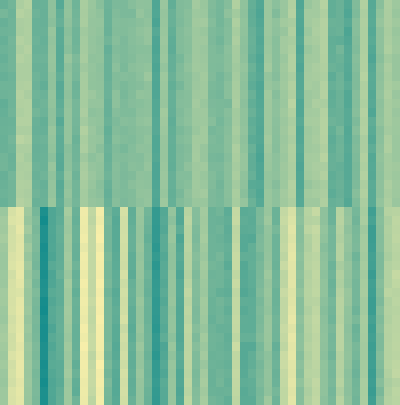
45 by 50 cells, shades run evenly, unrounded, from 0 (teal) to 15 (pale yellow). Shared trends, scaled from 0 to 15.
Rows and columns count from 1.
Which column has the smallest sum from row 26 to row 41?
6
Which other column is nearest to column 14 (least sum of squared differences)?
5
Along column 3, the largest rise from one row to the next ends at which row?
24
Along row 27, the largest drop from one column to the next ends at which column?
14
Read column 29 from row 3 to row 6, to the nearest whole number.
7 7 7 8
